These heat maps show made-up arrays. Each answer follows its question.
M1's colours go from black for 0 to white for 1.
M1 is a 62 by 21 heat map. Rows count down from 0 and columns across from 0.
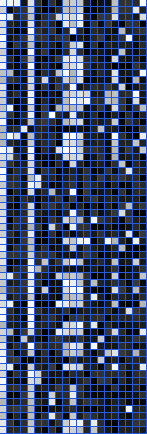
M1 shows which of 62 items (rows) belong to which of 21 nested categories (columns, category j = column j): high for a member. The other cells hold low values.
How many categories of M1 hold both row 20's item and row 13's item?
7
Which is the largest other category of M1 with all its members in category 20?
8
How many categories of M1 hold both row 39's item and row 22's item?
7
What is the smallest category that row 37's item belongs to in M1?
6
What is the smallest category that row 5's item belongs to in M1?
18
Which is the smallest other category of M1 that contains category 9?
11
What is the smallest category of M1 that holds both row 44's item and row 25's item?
4
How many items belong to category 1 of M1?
11
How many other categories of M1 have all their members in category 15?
1
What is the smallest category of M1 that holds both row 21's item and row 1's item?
16
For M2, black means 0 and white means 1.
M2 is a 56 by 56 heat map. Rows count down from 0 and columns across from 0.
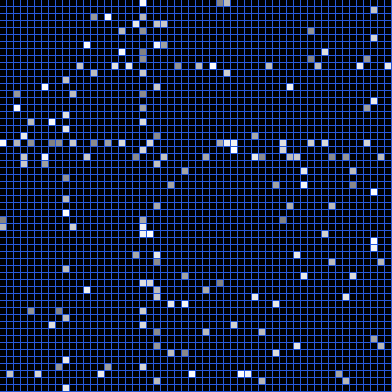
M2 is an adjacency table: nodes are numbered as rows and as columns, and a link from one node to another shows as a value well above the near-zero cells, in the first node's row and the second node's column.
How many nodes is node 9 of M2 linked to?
10
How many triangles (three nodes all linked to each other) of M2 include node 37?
2
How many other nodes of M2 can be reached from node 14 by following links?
7
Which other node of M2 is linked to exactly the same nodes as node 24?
node 39
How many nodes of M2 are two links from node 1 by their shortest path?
6
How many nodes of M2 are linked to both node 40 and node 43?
0
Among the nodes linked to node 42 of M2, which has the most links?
node 22
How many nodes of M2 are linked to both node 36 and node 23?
1
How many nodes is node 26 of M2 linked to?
4
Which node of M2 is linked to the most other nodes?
node 20
